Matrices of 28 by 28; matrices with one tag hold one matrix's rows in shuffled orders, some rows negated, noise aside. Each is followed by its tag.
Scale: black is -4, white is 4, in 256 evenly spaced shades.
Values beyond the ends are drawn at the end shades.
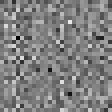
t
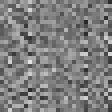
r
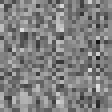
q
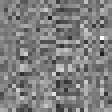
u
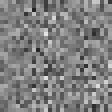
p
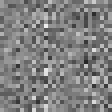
p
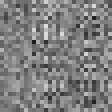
p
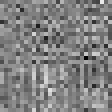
p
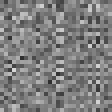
q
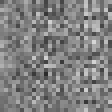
p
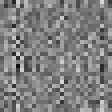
t
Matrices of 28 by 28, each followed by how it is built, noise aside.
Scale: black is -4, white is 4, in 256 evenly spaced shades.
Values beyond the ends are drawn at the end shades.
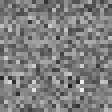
repeating columns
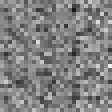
repeating rows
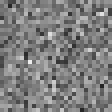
noise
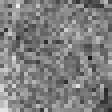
smooth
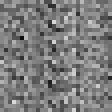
repeating rows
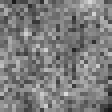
smooth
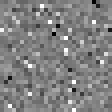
sparse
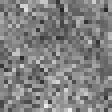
smooth
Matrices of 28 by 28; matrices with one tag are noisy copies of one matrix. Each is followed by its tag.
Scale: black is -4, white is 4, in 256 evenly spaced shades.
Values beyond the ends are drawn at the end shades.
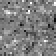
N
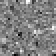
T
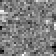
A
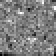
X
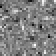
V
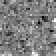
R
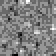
T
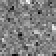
T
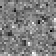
R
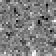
R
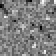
V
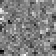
A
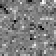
V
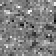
N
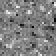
N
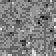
R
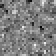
V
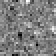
T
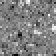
T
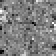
A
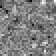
V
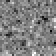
R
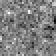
N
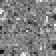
A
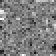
A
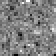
T
